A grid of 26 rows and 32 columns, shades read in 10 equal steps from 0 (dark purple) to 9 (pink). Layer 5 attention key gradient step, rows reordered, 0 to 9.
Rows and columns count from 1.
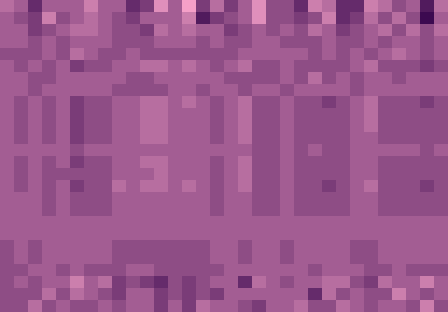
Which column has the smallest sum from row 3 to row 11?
31
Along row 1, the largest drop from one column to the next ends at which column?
15
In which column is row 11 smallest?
6
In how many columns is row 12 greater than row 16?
2
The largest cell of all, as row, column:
1, 14
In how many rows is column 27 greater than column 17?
10
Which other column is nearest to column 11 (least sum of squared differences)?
18
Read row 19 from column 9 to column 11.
5 5 5
